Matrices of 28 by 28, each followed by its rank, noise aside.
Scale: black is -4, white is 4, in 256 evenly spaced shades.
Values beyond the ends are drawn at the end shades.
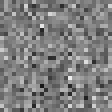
six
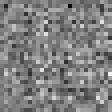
six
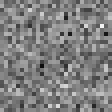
eight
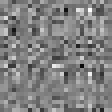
three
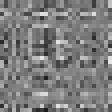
three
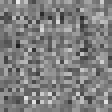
six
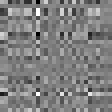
two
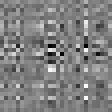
two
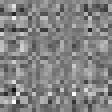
three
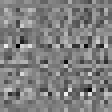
three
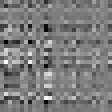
two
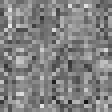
four
